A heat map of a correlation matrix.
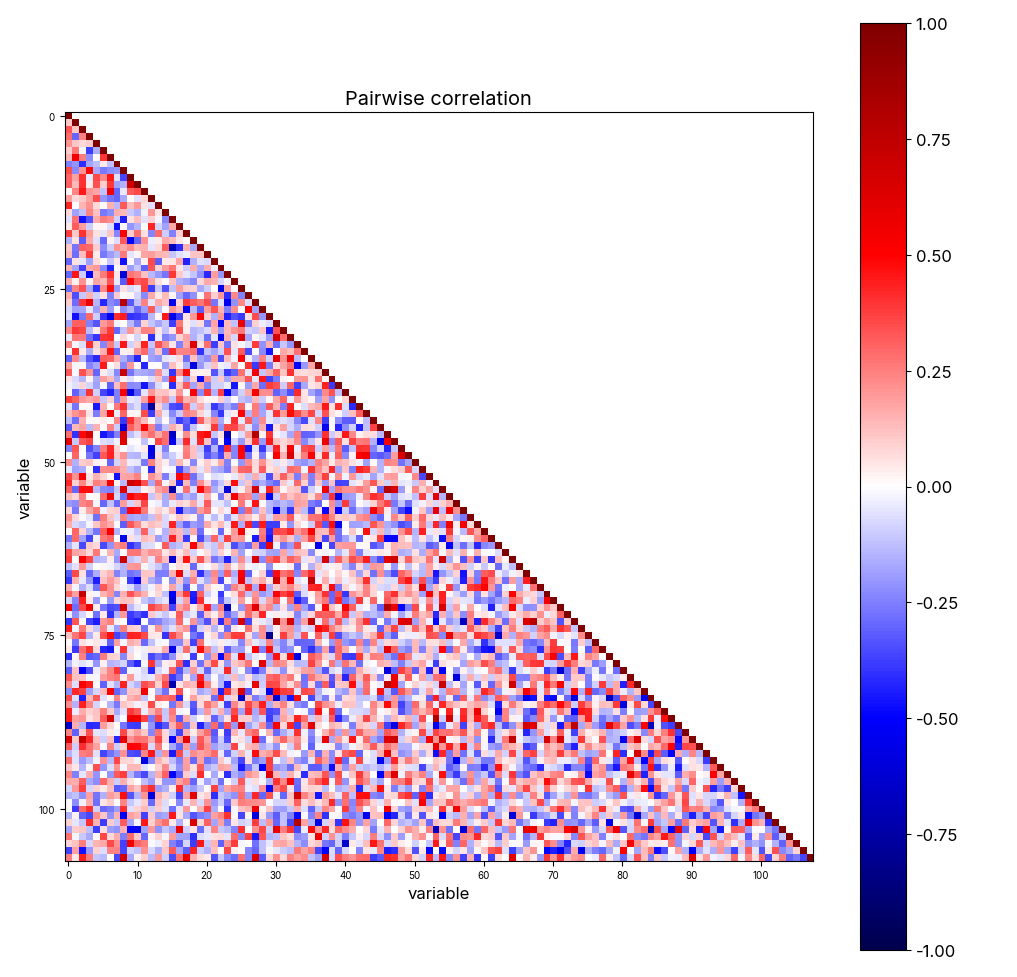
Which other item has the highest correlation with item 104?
36
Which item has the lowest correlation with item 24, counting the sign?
39
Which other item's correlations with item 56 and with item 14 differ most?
81
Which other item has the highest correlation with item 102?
33
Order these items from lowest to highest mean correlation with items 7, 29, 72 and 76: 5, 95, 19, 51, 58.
5, 58, 51, 19, 95
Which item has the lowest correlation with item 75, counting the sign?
29
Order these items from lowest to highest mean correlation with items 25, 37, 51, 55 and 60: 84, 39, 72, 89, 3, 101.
101, 84, 39, 3, 72, 89
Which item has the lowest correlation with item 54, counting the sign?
15
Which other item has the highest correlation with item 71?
46
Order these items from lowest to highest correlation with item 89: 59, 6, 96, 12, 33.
12, 96, 6, 59, 33
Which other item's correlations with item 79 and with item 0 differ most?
88
